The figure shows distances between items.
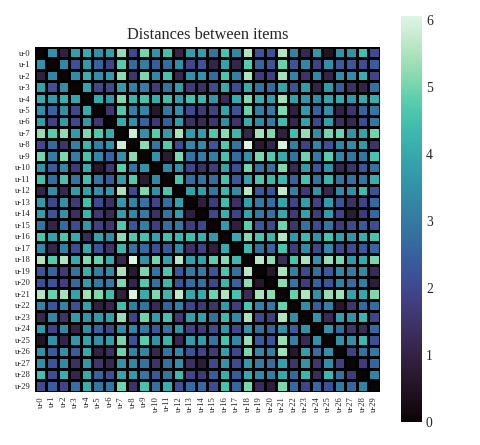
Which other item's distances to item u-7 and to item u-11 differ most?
u-21
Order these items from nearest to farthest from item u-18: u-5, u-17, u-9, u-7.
u-7, u-9, u-17, u-5
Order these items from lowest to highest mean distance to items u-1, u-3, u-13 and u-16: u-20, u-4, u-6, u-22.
u-6, u-22, u-20, u-4
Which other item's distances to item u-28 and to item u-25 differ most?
u-0
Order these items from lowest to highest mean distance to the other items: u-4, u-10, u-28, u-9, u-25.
u-10, u-28, u-25, u-9, u-4
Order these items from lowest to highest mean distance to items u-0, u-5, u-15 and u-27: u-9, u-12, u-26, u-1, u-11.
u-26, u-1, u-12, u-11, u-9
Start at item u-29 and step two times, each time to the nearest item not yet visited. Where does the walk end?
u-19
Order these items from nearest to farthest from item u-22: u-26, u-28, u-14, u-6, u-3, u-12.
u-26, u-6, u-14, u-3, u-28, u-12
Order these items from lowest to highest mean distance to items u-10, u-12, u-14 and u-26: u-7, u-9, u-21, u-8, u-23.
u-8, u-23, u-9, u-7, u-21
